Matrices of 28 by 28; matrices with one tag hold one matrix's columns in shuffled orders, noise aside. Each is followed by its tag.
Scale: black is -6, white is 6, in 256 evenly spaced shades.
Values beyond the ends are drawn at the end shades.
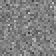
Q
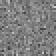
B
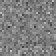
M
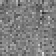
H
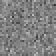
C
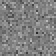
Q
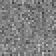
H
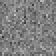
C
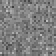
B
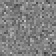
Q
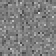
Q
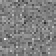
C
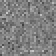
M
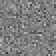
Q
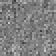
H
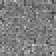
H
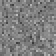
C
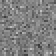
B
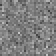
C
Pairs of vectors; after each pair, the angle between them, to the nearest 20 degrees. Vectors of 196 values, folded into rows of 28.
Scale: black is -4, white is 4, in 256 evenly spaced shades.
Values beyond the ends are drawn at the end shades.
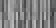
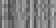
140 degrees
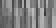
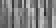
20 degrees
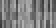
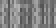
80 degrees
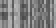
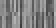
80 degrees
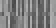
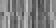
40 degrees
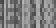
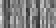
120 degrees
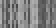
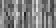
80 degrees
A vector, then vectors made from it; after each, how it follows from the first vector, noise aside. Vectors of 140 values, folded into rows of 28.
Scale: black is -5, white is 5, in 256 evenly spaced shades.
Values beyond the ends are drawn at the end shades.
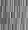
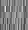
wrapped around.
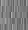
negated, shrunk.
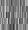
wrapped around.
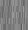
wrapped around, negated, shrunk.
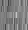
reversed, negated, partly zeroed.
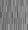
reversed, negated, shrunk.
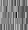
reversed.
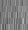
reversed, negated, shrunk.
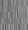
reversed, negated, shrunk.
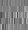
reversed, negated, partly zeroed.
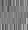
reversed, negated, partly zeroed.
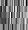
scaled up.
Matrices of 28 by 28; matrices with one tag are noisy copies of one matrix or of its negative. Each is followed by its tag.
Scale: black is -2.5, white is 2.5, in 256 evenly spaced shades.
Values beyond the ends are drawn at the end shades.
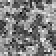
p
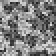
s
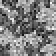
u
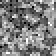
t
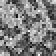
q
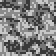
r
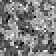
s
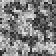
s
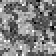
s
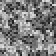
s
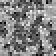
p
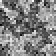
u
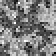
u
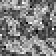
r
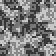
u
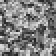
t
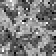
u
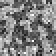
p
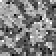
q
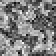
s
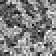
q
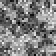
u
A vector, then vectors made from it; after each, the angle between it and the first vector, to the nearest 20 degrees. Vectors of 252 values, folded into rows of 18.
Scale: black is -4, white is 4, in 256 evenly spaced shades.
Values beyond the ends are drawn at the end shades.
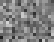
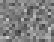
100 degrees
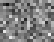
100 degrees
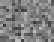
80 degrees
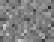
80 degrees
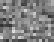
140 degrees
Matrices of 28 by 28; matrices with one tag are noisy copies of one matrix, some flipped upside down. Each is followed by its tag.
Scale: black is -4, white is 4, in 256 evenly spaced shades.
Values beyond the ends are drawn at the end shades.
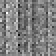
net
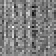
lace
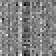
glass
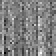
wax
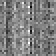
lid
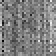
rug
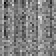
wax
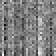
wax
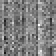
wax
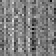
lace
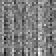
wax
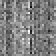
lid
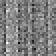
net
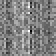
lid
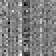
glass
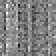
net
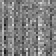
wax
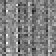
net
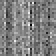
lid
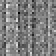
net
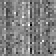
lid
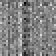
glass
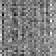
rug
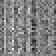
lace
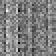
net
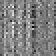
lace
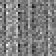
net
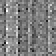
net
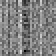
glass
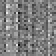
net
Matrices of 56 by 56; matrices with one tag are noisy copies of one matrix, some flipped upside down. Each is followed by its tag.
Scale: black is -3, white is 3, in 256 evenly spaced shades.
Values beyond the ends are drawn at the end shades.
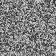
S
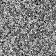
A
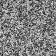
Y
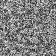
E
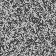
A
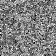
S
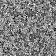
A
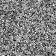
S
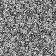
A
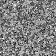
Y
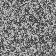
A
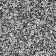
Y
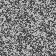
Y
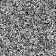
E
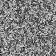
A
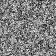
Y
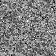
S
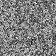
A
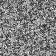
Y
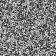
Y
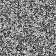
Y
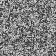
E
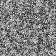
E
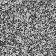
S
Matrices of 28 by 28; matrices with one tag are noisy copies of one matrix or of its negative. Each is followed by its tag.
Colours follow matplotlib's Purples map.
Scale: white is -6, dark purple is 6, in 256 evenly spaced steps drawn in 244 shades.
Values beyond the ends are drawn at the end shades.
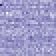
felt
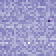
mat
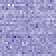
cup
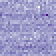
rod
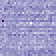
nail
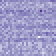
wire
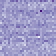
wire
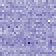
mat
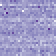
felt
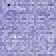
cup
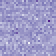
mat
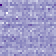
felt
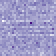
nail
